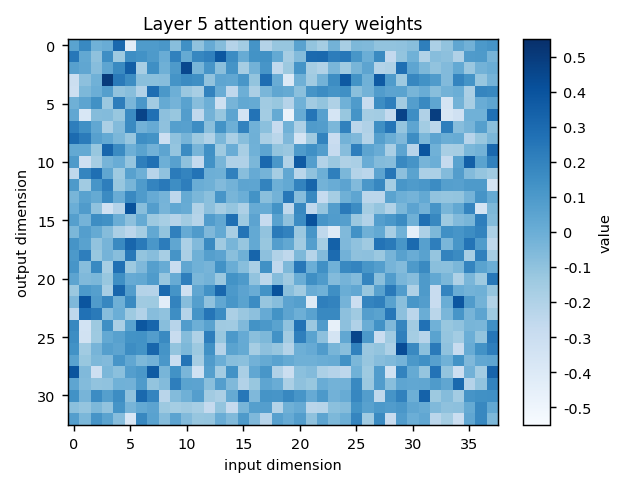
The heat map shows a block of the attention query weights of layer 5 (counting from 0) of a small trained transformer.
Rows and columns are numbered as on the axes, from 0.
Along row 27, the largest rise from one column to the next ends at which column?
10
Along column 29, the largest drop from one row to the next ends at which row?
7
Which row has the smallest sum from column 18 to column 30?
28
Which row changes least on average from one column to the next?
31
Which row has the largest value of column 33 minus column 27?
18
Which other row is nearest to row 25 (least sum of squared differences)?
26
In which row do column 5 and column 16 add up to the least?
32
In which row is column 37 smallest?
12
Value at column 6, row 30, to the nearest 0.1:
0.3
